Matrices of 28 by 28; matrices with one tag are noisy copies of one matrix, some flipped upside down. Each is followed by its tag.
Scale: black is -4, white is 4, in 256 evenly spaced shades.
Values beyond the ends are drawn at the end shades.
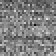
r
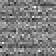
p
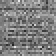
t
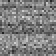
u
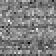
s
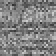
u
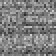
u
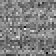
s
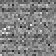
p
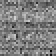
u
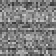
u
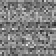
u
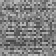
t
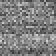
u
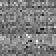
u
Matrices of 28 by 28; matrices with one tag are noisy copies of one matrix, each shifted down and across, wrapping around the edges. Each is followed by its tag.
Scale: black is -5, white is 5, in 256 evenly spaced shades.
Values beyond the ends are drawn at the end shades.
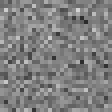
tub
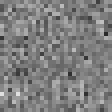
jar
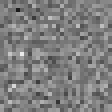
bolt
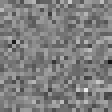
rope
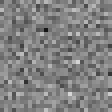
tub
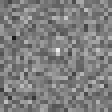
tub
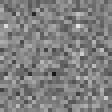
tub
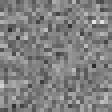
rope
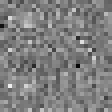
jar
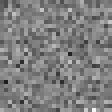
rope
